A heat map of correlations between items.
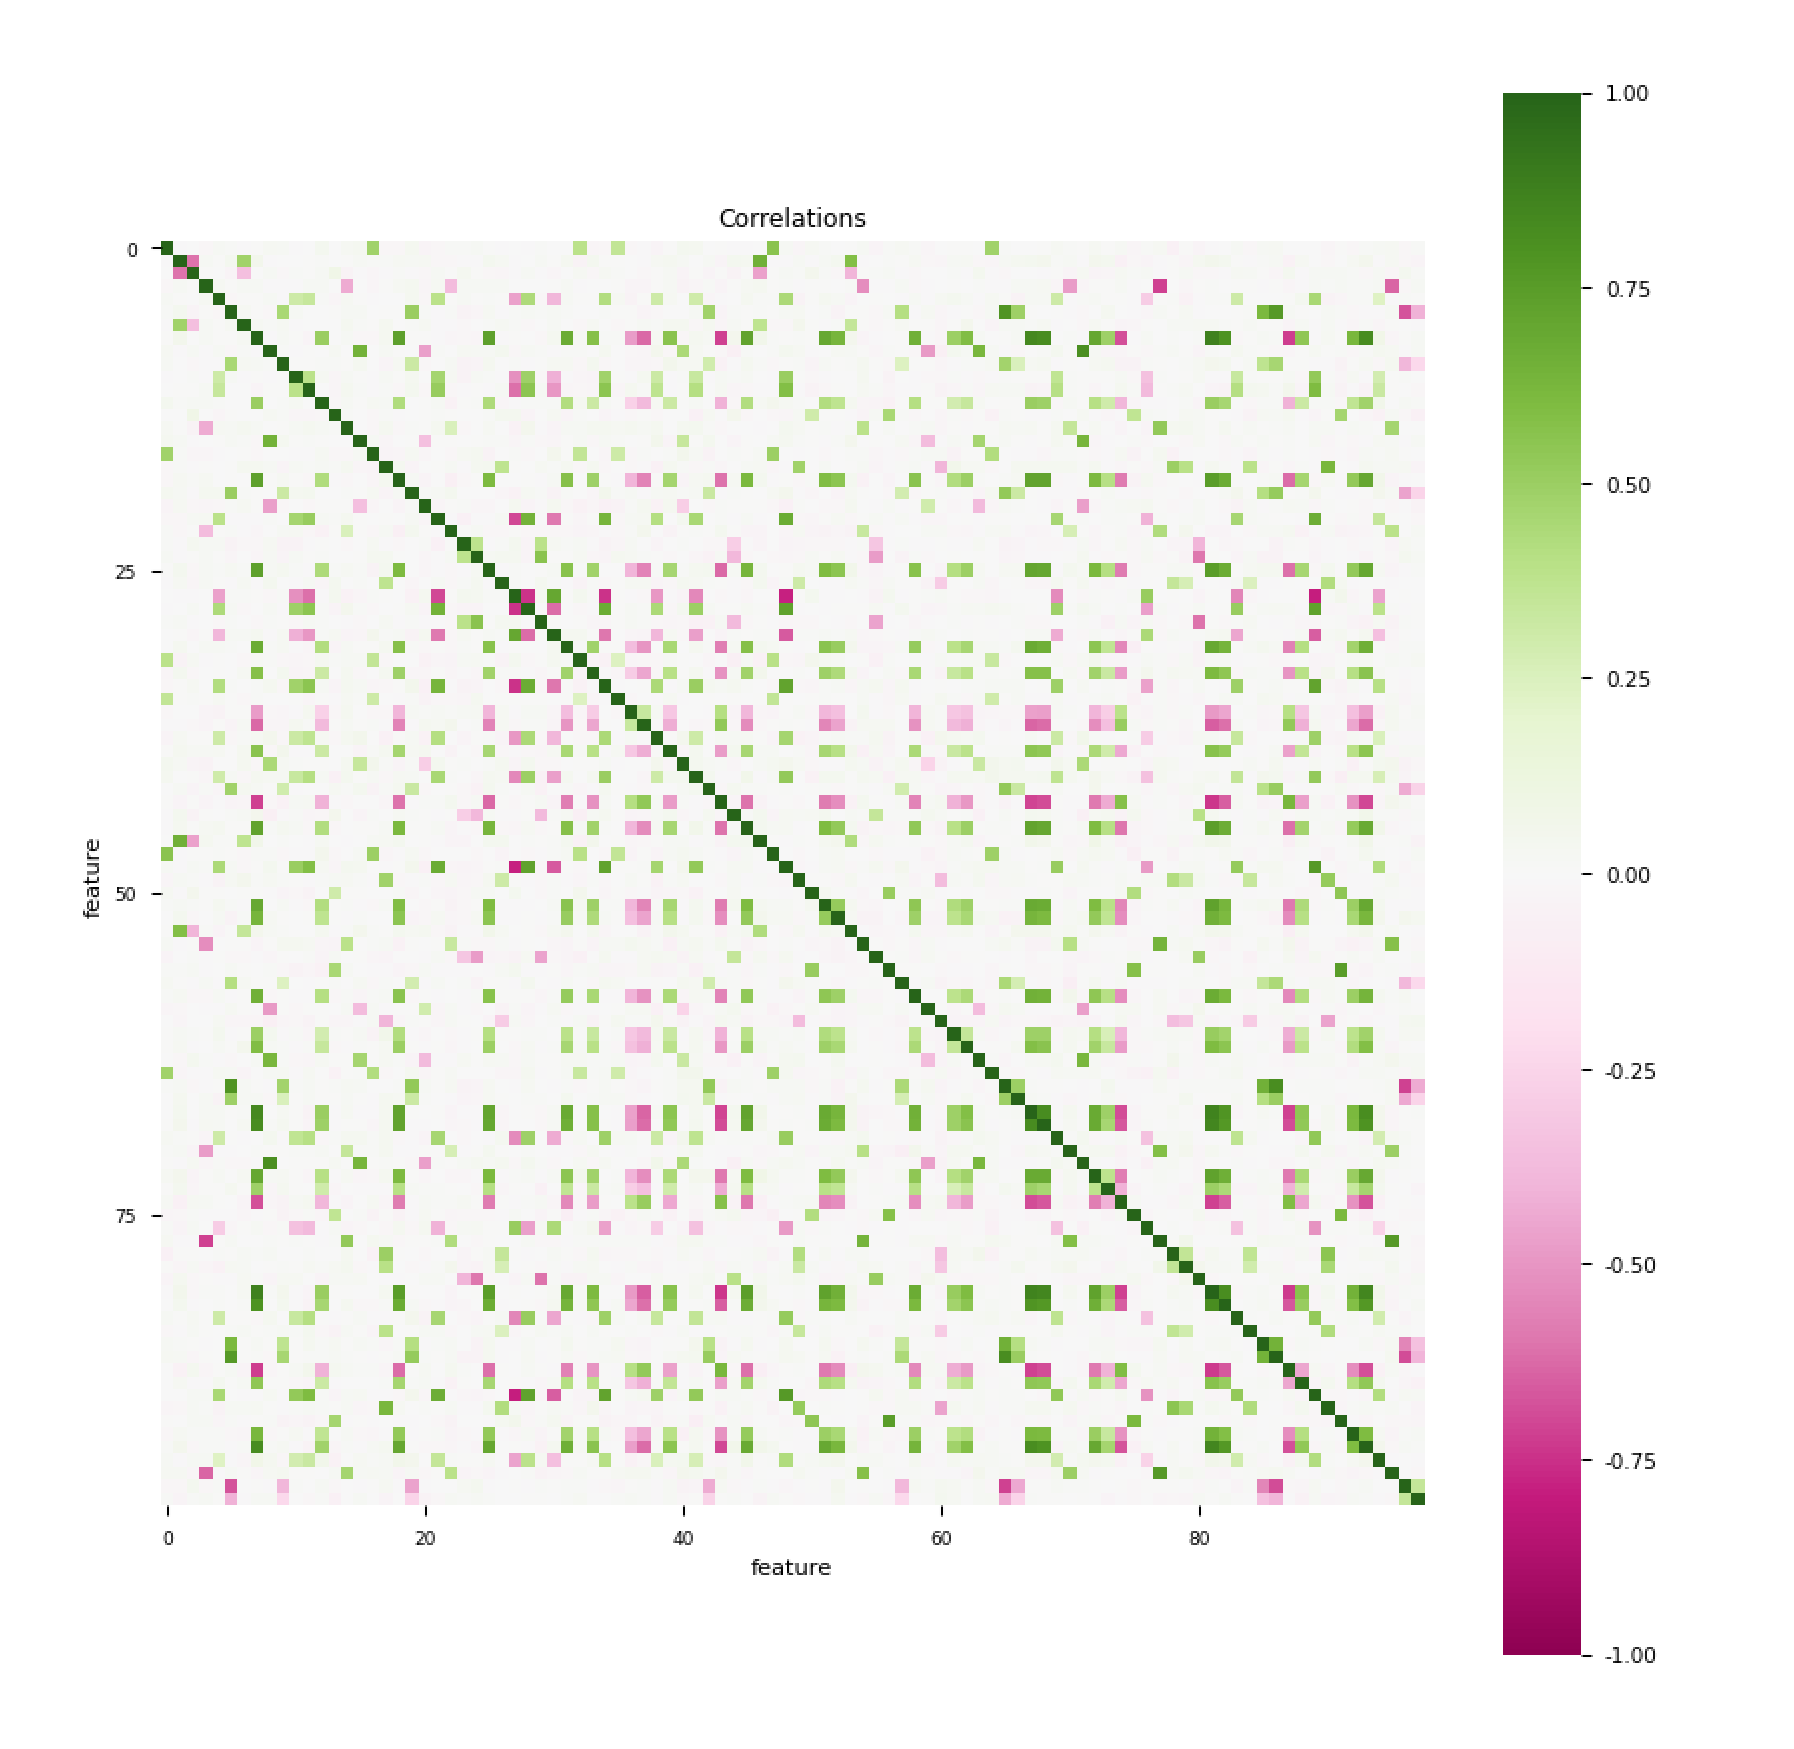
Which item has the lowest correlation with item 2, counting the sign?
1
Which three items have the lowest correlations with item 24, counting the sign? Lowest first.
80, 55, 44
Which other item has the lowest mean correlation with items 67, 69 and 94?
27
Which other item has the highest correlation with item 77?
95
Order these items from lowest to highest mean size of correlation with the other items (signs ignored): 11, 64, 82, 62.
64, 11, 62, 82
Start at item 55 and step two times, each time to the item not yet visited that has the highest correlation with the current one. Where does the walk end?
44
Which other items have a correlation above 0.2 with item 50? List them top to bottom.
13, 56, 75, 91
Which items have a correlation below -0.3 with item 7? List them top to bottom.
36, 37, 43, 74, 87
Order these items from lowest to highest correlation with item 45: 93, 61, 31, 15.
15, 61, 31, 93
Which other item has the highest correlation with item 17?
90
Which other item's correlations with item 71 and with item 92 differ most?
8
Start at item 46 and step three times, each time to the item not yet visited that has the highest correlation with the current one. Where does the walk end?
6
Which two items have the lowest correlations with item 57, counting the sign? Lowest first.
96, 97
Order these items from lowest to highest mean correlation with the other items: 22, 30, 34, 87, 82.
87, 30, 22, 34, 82
